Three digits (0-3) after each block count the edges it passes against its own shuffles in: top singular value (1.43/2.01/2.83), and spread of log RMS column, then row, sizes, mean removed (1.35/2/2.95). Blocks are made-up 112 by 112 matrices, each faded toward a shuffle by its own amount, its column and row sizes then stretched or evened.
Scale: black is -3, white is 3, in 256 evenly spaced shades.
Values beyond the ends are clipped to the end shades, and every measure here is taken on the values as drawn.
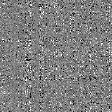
0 3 2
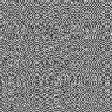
3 1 2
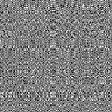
3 1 3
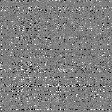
1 2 3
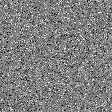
0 0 0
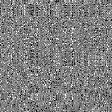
2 2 0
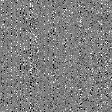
0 3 0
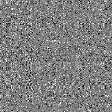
2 2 1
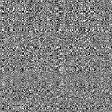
3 2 3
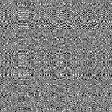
3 0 3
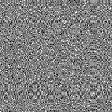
3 0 1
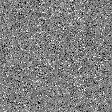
0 1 0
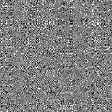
2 2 2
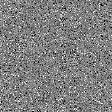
1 2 1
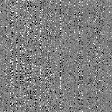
2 3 0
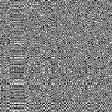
3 1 2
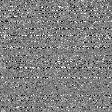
1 0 3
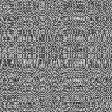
3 0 1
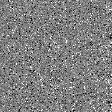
0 2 0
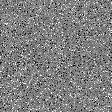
0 0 0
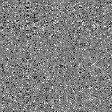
1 2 2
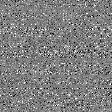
0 0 3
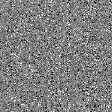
1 2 1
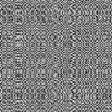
3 3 0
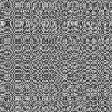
3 2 2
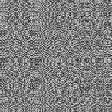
3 1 1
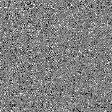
0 2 1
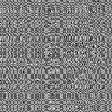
3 1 0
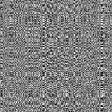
3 3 1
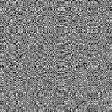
3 1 2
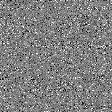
1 0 2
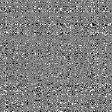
0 3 3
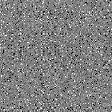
2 1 1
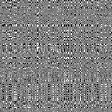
3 3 3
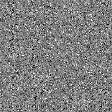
1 1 1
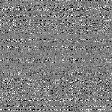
2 1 3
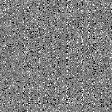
1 3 1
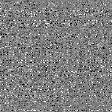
1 1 3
